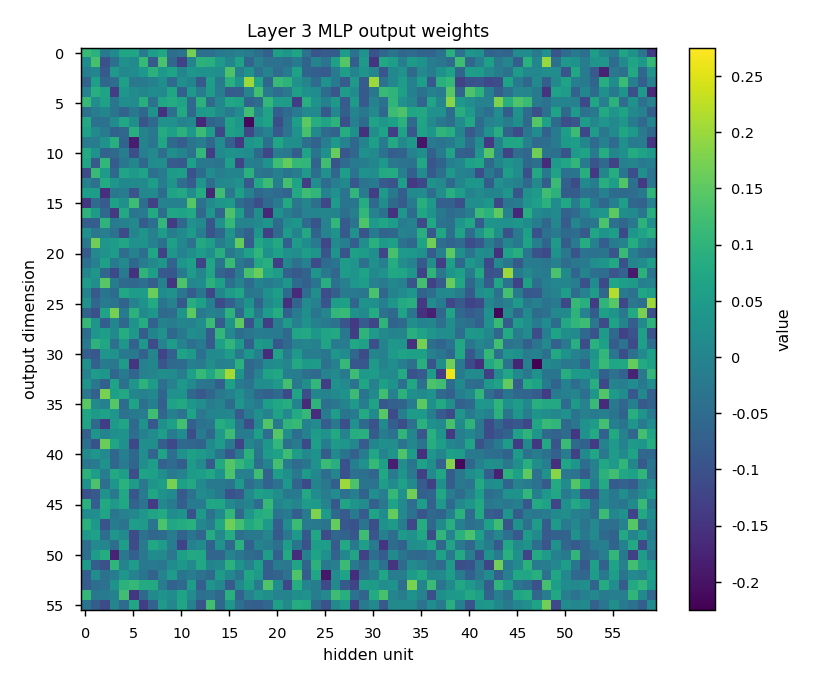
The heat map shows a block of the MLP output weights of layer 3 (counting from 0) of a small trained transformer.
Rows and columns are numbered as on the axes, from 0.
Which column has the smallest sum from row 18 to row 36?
40
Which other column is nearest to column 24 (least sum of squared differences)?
37
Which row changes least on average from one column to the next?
0
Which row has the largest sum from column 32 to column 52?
5
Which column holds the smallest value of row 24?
22
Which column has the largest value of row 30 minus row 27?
54
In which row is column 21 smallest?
25
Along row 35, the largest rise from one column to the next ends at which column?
24
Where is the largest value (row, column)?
32, 38
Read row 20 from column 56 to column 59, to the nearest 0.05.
0.1 0 -0.05 -0.05
